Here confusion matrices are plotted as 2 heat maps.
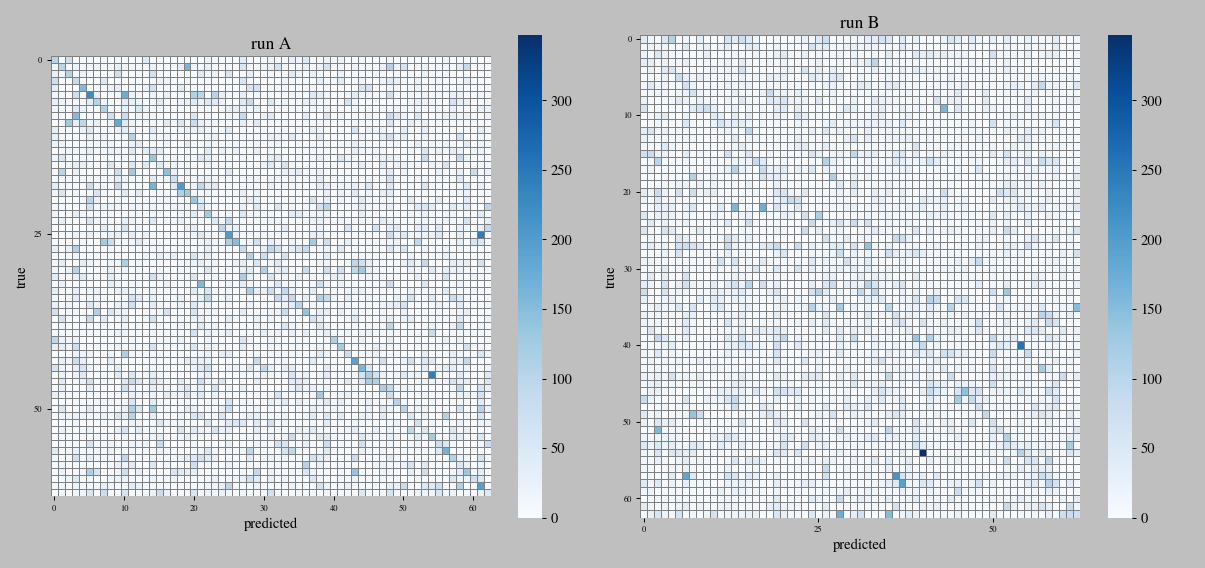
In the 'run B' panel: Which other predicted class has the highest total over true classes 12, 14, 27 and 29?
32
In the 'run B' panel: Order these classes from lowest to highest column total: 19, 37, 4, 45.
4, 45, 37, 19
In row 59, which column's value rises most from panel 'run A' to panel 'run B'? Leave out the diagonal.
45
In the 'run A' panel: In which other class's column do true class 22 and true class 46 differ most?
45
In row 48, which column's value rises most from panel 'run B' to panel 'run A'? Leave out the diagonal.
38
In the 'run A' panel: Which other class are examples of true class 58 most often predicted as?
36
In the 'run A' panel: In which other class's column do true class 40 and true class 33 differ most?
28
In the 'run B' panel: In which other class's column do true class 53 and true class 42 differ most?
61
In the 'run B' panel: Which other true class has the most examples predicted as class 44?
35
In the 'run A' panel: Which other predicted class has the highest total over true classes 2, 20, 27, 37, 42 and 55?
5
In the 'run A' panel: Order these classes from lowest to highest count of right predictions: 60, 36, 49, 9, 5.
60, 49, 36, 9, 5
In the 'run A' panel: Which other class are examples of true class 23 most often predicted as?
25
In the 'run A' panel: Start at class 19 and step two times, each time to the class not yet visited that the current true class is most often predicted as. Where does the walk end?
14
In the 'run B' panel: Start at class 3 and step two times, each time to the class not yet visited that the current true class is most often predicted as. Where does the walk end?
52
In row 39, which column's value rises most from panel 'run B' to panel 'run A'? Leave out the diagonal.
54
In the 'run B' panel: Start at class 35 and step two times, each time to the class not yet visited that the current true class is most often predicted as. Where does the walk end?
28
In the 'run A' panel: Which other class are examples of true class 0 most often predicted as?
2
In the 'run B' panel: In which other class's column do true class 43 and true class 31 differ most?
57
